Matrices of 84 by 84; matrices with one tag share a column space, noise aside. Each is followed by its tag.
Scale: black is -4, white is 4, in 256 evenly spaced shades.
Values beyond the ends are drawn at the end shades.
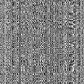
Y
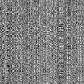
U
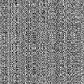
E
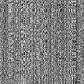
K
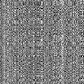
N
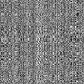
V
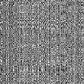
Y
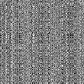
E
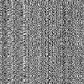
N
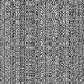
N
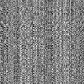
U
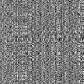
V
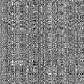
Y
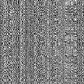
N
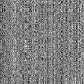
K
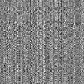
U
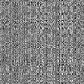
Y
